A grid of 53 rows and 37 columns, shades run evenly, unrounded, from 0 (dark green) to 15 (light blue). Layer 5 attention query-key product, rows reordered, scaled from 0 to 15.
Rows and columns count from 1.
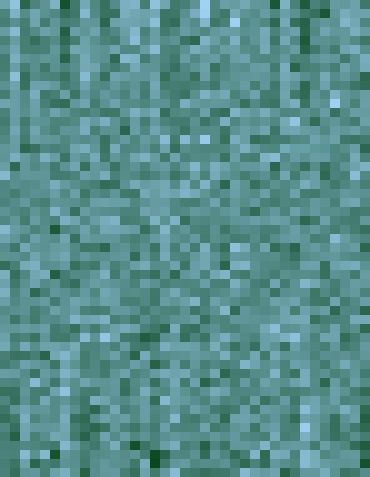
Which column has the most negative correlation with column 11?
21
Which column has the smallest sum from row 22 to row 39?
14
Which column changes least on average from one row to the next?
35
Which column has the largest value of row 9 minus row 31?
2
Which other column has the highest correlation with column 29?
9
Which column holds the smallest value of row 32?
8
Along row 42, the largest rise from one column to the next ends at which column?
31
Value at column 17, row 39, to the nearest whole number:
11
